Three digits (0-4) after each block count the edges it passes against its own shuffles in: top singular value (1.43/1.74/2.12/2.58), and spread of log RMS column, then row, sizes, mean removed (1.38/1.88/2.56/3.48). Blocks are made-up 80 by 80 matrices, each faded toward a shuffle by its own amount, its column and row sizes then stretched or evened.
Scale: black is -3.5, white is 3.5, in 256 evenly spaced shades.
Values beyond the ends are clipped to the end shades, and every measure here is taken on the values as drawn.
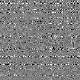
2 2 4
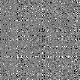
2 3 3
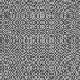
4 2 0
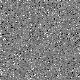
0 1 1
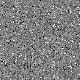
0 1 1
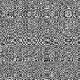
4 0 3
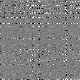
2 2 4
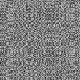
4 1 1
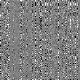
3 4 1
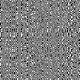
4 4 0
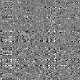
3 2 3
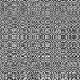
4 1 4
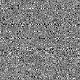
2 1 3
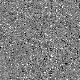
0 1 0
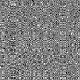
4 1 1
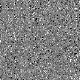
1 2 0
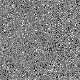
0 2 1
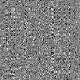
3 2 0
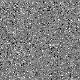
0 1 1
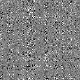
1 3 2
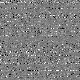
1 0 3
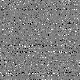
0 0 3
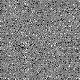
2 0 1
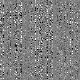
1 4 1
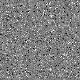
1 1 1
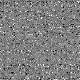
0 0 3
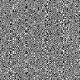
3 3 0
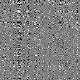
2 3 2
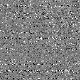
1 0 3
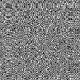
4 1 0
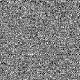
2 0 2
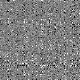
2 3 2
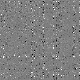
2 3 1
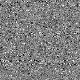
0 0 2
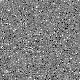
1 0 0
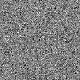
2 1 1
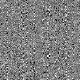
2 3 0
